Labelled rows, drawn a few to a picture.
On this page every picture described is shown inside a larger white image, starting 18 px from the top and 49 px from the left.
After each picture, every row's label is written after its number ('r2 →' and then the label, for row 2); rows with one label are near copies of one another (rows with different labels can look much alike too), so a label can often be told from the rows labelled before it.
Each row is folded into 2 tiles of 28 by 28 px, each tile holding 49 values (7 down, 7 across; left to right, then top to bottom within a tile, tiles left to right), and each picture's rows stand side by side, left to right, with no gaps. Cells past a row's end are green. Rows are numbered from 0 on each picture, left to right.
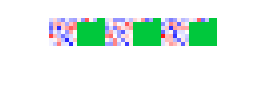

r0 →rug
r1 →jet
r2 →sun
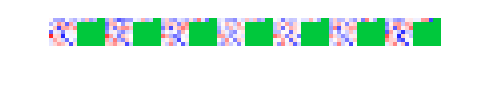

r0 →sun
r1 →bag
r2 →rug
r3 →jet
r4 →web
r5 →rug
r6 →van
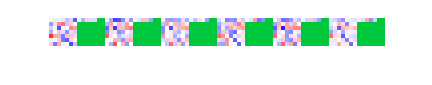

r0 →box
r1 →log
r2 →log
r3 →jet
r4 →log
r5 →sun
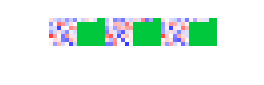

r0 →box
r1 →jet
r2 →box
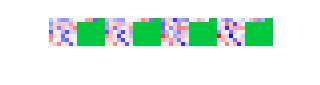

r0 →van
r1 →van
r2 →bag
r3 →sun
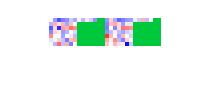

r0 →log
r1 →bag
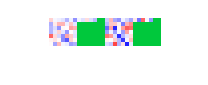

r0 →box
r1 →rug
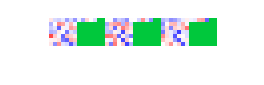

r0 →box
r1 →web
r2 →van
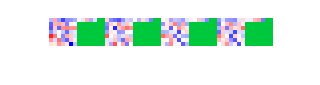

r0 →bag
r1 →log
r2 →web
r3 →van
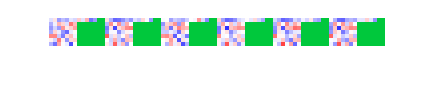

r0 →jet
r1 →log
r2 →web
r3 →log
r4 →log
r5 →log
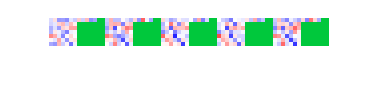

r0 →jet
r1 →rug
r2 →sun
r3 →sun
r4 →rug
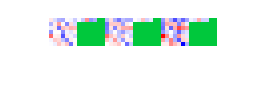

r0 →sun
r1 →bag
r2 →bag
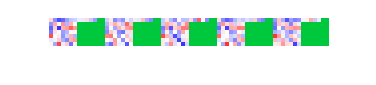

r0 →log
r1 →jet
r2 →rug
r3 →log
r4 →bag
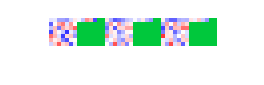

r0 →van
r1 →log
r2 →log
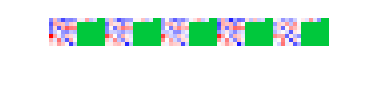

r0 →bag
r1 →bag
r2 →bag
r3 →bag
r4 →web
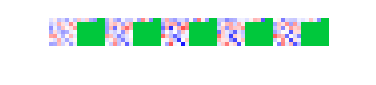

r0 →jet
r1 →rug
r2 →rug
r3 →van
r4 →web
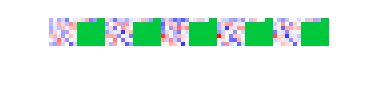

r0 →jet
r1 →web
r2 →bag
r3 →box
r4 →sun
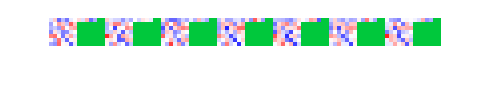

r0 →jet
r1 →box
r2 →log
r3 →rug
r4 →van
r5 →rug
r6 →sun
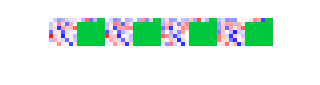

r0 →sun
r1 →sun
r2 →rug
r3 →van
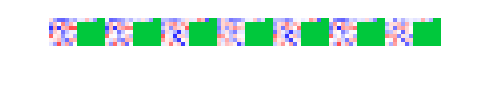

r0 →log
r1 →log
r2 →van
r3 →bag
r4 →van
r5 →log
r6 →web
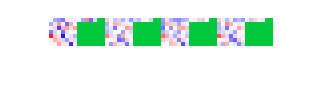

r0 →sun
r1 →box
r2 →bag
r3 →box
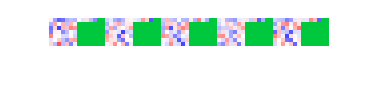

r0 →log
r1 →van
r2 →rug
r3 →jet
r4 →van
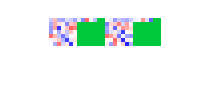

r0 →rug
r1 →web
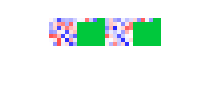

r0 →web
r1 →rug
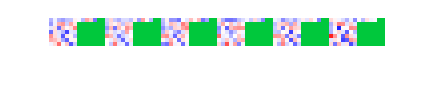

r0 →van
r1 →rug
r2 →jet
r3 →log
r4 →web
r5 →box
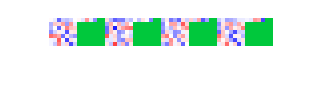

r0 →web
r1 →log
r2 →jet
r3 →van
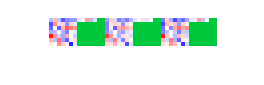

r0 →bag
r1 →bag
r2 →bag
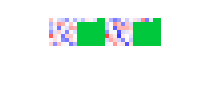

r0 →box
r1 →sun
